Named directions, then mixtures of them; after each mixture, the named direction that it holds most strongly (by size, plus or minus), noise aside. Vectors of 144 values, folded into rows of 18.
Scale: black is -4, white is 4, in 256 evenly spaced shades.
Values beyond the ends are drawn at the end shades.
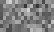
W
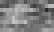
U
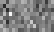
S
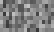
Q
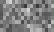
W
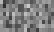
Q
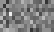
S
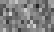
S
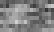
U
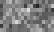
W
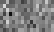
S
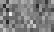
S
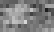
U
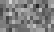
W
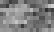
U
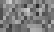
W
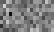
S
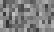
Q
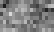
U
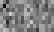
S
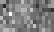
S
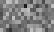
W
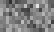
W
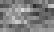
U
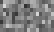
Q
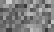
W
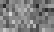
S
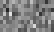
S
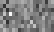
S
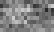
U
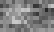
U
